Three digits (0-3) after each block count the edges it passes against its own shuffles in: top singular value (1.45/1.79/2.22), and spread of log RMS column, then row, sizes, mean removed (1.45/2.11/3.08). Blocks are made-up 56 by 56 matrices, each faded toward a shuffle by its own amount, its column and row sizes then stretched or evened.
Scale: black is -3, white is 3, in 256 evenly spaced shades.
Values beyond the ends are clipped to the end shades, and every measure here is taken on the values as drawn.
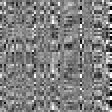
3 3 1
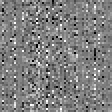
1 3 0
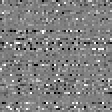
0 0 3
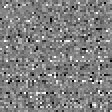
1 0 2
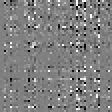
2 3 2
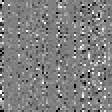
1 3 0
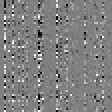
2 3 1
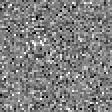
1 0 0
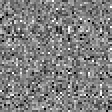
2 1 1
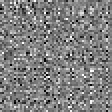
3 2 1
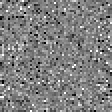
0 1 0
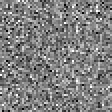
0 1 0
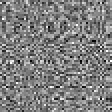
3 0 2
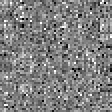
2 1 0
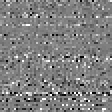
1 0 3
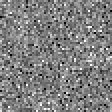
0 0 0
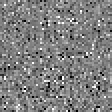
1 1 1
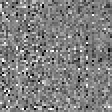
0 2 1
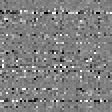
1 1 3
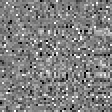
2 0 0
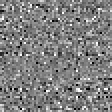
2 0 2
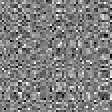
3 2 0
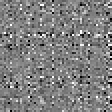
2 2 2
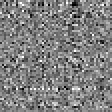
2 1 2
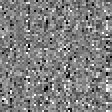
2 2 0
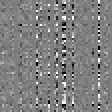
3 3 1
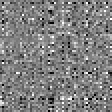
2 2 2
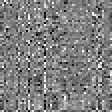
3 2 0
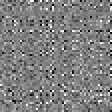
3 2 2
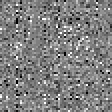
2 2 0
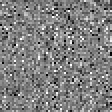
1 1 0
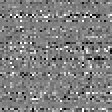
1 1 3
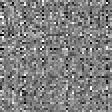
2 2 2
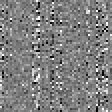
1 3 0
